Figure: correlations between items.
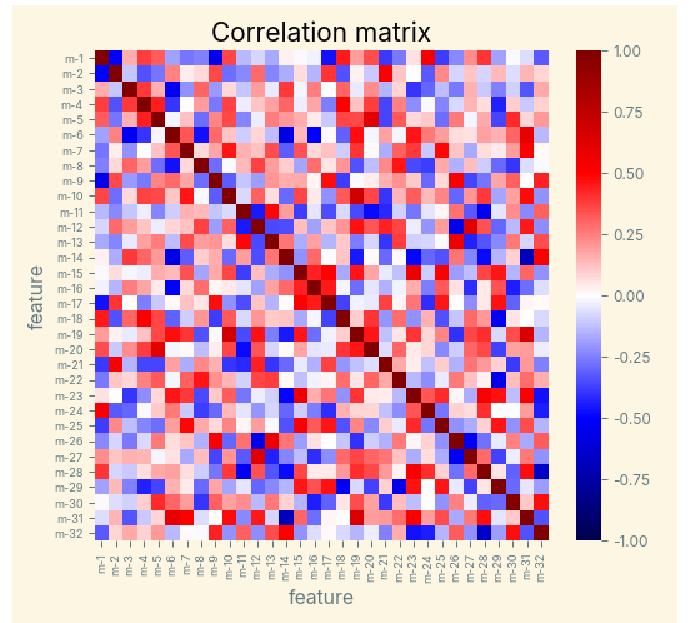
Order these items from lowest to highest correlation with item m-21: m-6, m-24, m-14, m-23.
m-14, m-24, m-23, m-6
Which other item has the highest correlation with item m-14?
m-32
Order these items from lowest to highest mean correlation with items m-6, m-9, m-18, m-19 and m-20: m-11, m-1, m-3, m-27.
m-11, m-3, m-1, m-27
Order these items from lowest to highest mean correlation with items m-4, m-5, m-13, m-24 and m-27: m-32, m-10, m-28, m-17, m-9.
m-17, m-9, m-32, m-28, m-10
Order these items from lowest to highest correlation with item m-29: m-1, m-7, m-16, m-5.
m-5, m-1, m-7, m-16
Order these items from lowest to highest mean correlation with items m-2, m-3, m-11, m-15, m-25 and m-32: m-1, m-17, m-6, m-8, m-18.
m-1, m-18, m-6, m-8, m-17
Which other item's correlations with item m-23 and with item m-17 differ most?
m-24
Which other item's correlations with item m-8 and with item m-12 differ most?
m-19
